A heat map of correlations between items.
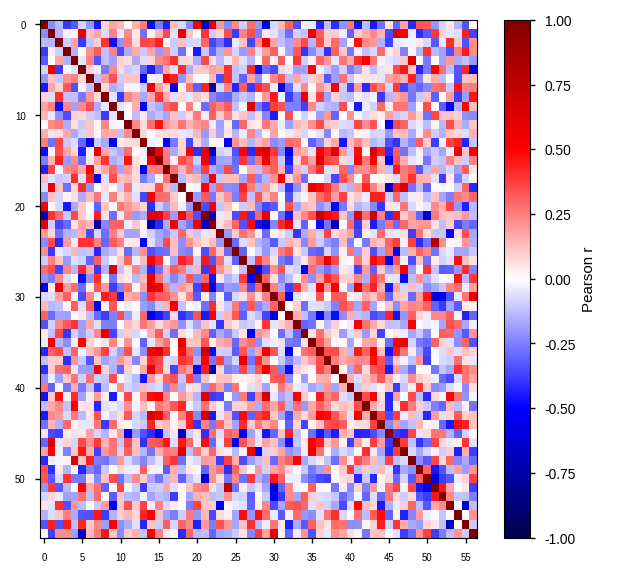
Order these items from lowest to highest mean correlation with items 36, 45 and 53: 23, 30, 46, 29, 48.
23, 30, 46, 29, 48
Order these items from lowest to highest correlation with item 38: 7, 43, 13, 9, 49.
9, 49, 13, 43, 7
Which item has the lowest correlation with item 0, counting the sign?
21
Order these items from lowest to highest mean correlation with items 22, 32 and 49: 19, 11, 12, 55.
55, 19, 11, 12
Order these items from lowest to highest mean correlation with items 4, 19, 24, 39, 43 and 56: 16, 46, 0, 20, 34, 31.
0, 20, 34, 31, 46, 16
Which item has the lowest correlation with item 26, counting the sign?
45
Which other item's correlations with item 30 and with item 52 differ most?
51
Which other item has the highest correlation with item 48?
4
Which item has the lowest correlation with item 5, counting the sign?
56
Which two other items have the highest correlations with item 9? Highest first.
27, 55
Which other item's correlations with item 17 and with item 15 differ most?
22
